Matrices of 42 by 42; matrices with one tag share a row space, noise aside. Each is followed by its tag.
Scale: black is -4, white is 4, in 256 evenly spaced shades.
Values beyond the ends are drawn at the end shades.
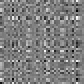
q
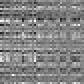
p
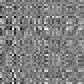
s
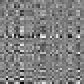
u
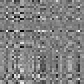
u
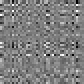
q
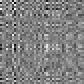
s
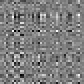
u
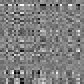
u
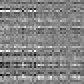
p
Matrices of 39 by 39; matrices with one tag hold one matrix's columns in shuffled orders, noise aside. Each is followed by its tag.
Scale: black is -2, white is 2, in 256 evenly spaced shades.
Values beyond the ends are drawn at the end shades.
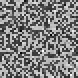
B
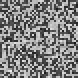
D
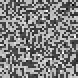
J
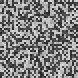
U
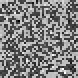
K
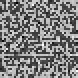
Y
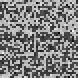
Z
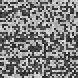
Z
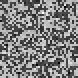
U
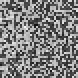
D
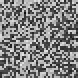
K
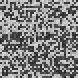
Z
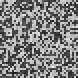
D
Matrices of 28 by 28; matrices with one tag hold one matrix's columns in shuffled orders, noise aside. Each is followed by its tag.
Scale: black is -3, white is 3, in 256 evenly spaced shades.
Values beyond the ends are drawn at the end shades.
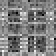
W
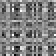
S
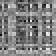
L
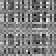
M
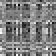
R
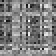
L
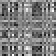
S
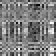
R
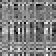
R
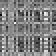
W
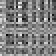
M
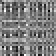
S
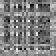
L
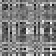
R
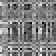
R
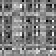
L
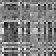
R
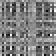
S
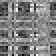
S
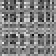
M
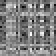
L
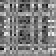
L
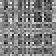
M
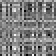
S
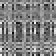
R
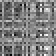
S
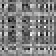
L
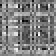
L
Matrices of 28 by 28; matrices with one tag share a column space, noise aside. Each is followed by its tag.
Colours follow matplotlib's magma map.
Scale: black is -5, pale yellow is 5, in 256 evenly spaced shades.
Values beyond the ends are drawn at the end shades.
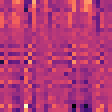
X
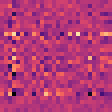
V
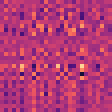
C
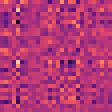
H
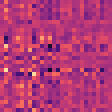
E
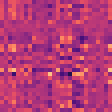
E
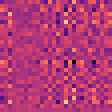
H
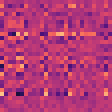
V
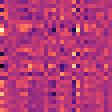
C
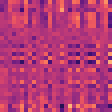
X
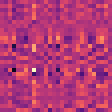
E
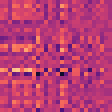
E
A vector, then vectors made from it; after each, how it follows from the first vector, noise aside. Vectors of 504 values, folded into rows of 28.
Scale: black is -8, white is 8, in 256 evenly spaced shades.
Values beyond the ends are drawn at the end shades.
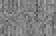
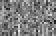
reversed, negated, scaled up.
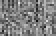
scaled up.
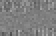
reversed, negated, partly zeroed.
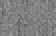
reversed, shrunk.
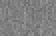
wrapped around, negated, shrunk.
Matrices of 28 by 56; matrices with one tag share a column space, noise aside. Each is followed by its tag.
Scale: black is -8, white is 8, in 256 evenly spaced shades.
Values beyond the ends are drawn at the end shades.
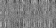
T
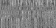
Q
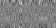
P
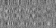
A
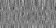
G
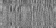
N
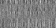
T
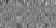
P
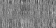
T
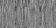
N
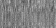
N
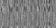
N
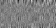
P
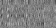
A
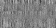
T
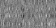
A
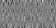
P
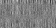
T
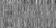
T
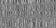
T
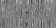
T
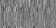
N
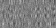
A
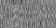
A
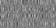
A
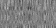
G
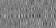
A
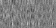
A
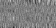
P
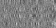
A
